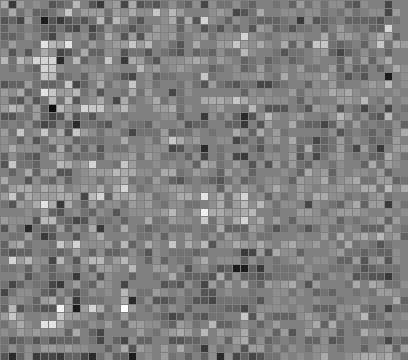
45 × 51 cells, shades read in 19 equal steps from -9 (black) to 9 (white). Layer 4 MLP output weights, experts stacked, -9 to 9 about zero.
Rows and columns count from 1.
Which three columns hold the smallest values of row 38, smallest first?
17, 10, 27
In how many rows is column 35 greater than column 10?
21
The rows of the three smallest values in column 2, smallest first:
45, 1, 36
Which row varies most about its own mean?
39
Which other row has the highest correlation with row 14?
33
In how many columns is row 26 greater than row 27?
20
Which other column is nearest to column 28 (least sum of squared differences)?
32
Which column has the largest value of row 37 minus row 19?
48
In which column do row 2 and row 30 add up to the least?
6
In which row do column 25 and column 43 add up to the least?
7
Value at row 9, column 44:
1
